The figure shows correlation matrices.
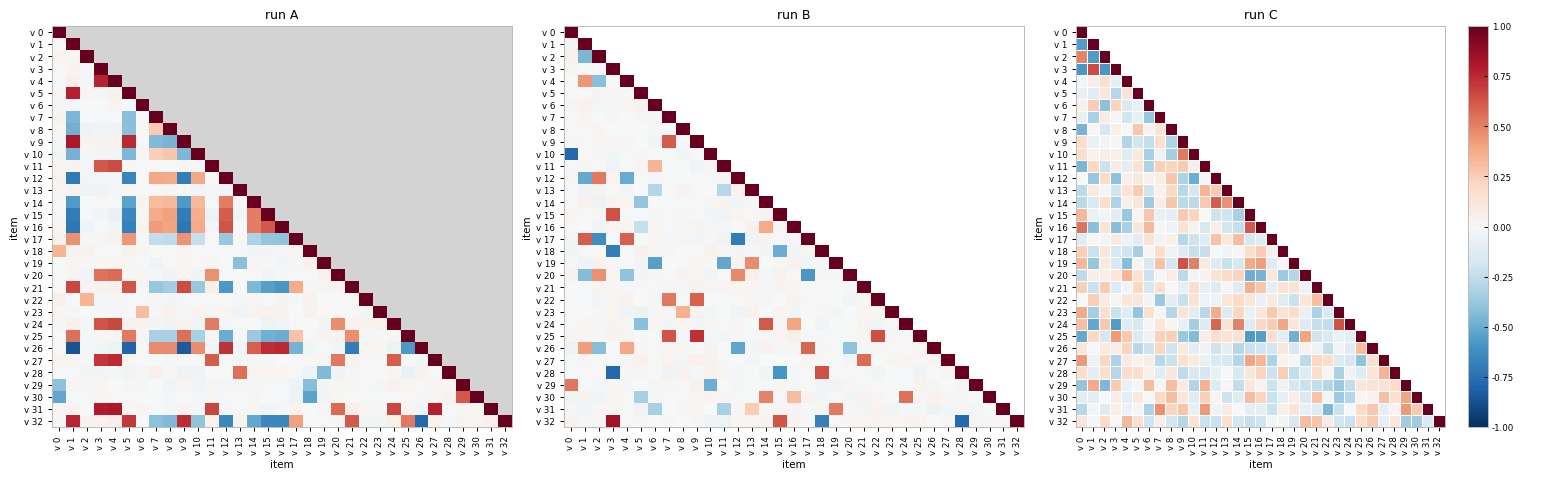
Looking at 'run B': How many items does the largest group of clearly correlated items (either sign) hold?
7
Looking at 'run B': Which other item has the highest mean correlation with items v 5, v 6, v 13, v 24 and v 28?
v 18
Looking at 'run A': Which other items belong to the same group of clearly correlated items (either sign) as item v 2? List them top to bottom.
v 22
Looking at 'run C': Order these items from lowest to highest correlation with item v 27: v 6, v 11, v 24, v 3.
v 3, v 24, v 11, v 6
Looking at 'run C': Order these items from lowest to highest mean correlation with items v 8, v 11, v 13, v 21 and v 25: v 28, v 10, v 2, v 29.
v 10, v 2, v 28, v 29
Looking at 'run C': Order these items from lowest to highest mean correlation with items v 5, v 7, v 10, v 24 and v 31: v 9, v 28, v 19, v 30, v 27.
v 27, v 28, v 30, v 9, v 19
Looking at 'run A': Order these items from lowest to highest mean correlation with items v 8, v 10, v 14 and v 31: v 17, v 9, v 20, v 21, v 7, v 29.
v 9, v 21, v 17, v 29, v 20, v 7
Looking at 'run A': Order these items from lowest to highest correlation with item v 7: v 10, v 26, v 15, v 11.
v 11, v 10, v 15, v 26
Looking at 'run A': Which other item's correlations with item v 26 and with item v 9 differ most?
v 1
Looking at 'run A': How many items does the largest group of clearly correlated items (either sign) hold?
15
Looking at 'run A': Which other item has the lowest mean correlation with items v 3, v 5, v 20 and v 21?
v 26
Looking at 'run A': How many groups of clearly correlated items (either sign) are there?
6
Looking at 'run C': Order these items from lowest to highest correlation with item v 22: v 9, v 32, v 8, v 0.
v 9, v 8, v 0, v 32
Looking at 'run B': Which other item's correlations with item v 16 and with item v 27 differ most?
v 21
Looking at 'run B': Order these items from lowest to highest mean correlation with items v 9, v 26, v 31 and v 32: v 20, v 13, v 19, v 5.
v 20, v 5, v 13, v 19
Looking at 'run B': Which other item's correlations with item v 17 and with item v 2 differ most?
v 12
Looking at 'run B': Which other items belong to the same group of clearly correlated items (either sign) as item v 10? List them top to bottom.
v 0, v 29
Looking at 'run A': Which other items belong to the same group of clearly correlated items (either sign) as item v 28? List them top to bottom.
v 13, v 19
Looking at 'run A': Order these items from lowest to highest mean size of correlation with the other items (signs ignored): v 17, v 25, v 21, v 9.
v 17, v 25, v 21, v 9
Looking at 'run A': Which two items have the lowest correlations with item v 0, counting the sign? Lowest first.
v 30, v 29
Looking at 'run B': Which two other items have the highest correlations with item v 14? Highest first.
v 24, v 30
